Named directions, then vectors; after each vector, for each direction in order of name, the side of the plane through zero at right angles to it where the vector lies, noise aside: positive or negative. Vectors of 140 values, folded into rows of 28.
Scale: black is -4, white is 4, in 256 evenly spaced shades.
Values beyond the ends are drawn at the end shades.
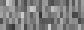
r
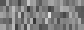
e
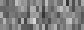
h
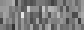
negative, negative, positive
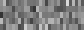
negative, negative, negative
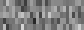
positive, negative, positive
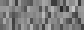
negative, negative, positive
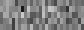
negative, negative, positive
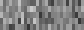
negative, positive, positive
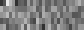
positive, negative, positive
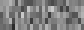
negative, negative, positive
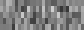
negative, negative, positive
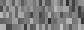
positive, positive, positive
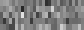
negative, negative, positive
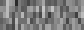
negative, negative, positive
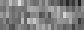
negative, positive, positive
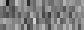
negative, positive, negative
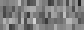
negative, positive, positive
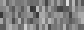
negative, negative, negative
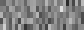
positive, positive, positive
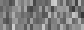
positive, positive, negative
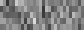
negative, positive, negative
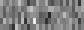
negative, positive, positive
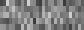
positive, negative, positive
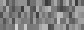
negative, negative, negative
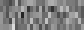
positive, positive, negative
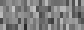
positive, positive, positive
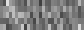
positive, negative, positive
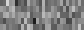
positive, negative, positive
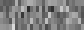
positive, positive, negative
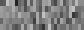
positive, negative, positive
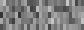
negative, negative, negative
